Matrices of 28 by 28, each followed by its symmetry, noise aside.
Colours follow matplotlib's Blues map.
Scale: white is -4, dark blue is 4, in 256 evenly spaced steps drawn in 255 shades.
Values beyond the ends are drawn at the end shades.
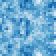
mirrored top to bottom.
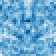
mirrored left to right.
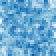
same after a half turn.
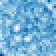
symmetric across the other diagonal.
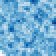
symmetric across the other diagonal.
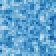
mirrored top to bottom.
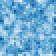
antisymmetric.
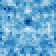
mirrored left to right.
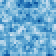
mirrored left to right.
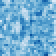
mirrored top to bottom.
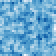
mirrored top to bottom.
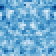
mirrored left to right.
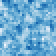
antisymmetric.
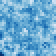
symmetric across the other diagonal.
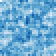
same after a half turn.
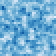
same after a half turn.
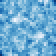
same after a half turn.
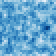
mirrored top to bottom.
